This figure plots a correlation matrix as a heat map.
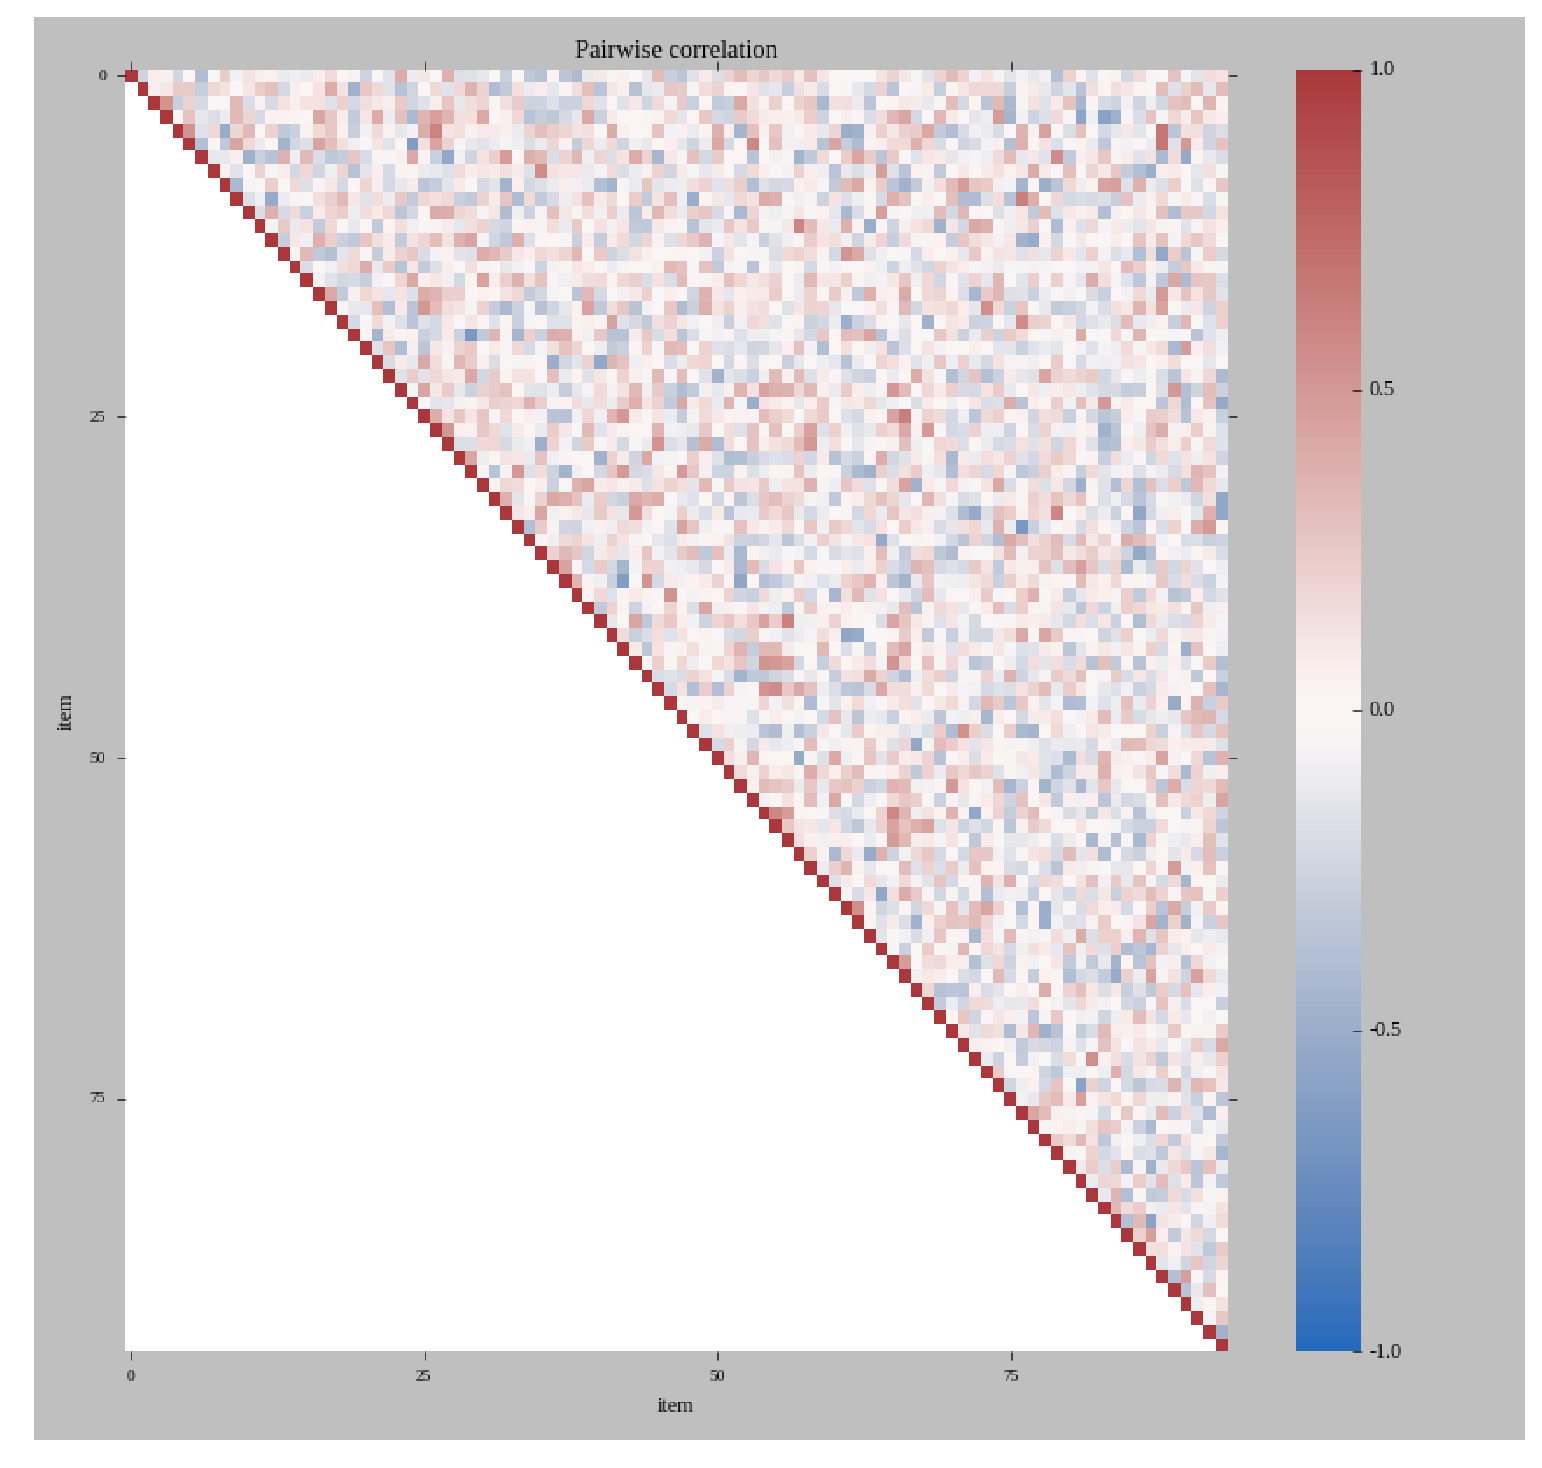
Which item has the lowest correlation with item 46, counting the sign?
89
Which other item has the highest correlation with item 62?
61
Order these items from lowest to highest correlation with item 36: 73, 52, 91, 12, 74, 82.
52, 74, 91, 12, 73, 82
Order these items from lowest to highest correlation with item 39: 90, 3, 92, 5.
92, 90, 5, 3
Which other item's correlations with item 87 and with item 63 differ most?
84
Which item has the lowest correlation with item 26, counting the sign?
83
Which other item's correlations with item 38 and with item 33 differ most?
76
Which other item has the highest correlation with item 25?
66
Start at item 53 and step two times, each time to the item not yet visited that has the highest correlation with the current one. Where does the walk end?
88
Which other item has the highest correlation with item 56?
40
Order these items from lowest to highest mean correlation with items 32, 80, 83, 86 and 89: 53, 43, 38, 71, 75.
38, 53, 71, 43, 75
